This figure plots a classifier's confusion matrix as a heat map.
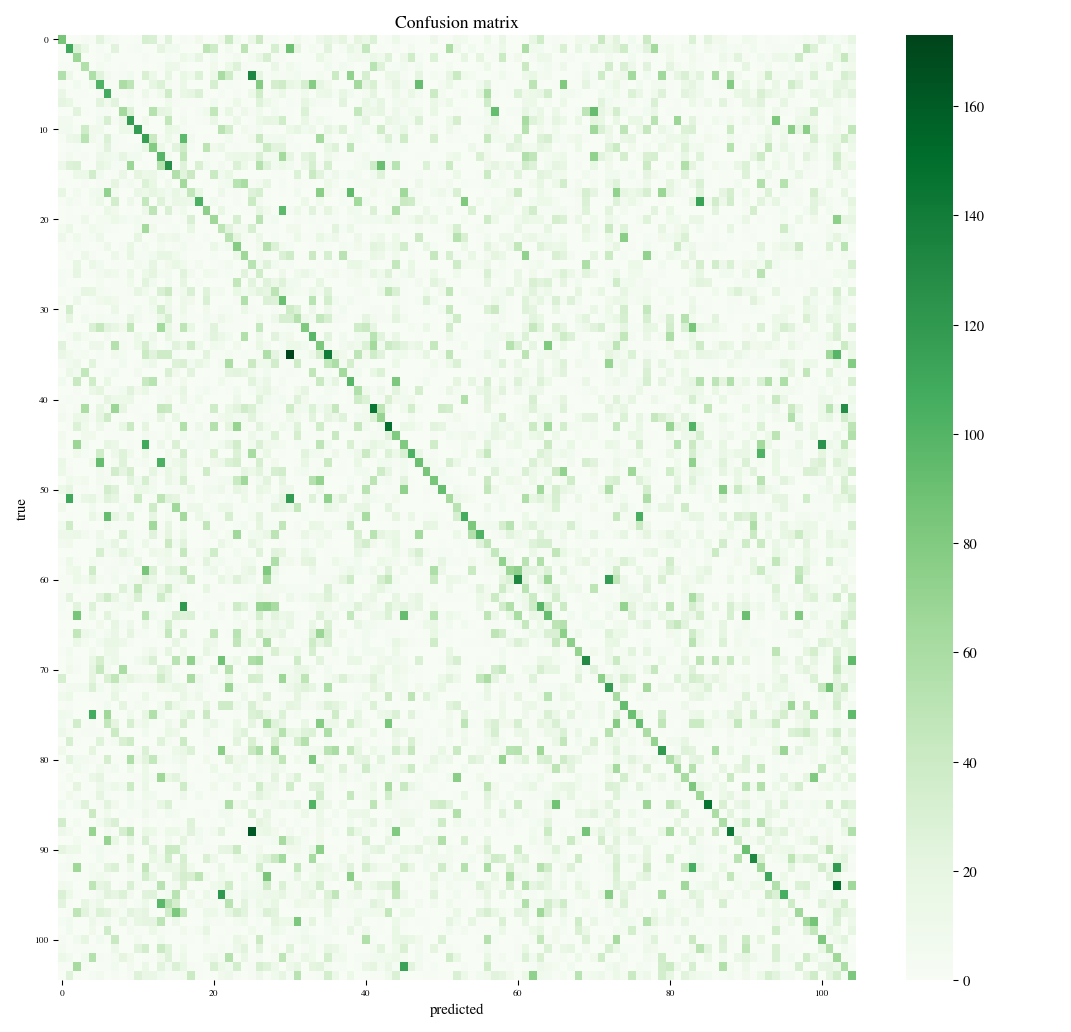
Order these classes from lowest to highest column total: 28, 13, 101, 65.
101, 65, 28, 13
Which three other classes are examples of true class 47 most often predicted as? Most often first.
13, 5, 83
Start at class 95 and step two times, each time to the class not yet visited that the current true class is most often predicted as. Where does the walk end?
11
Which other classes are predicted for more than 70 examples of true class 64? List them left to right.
2, 45, 90, 97
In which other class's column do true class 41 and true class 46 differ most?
103
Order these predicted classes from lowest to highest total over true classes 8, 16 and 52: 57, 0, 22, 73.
0, 22, 73, 57
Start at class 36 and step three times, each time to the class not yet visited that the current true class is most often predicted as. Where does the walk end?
83
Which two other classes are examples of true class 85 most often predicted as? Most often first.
33, 65
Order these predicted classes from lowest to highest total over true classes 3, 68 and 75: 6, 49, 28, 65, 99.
49, 65, 28, 6, 99
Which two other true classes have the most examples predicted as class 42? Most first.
14, 41
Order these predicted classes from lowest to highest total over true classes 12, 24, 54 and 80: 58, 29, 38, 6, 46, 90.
46, 90, 6, 38, 58, 29
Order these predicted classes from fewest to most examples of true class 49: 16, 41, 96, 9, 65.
65, 96, 9, 16, 41
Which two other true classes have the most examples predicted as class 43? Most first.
76, 83
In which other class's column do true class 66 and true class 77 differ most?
34
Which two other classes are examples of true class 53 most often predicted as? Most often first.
76, 6
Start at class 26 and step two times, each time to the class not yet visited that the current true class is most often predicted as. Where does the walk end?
102
